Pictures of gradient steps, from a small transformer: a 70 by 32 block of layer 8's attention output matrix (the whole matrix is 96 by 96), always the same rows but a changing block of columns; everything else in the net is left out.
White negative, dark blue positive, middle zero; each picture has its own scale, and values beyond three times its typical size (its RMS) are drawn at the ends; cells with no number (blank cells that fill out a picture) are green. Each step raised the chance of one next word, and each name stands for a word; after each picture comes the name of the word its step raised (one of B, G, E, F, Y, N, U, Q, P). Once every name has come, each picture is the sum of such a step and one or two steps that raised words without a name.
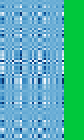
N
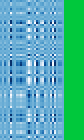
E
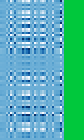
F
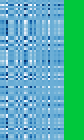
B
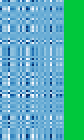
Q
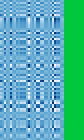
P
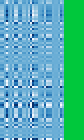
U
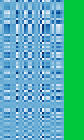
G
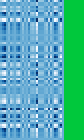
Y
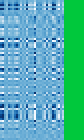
B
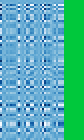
B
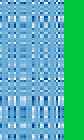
Y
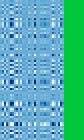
N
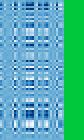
B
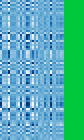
N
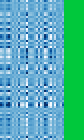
U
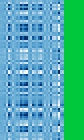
G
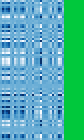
Q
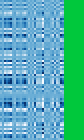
N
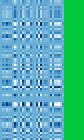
U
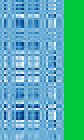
P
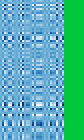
B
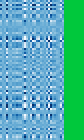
B
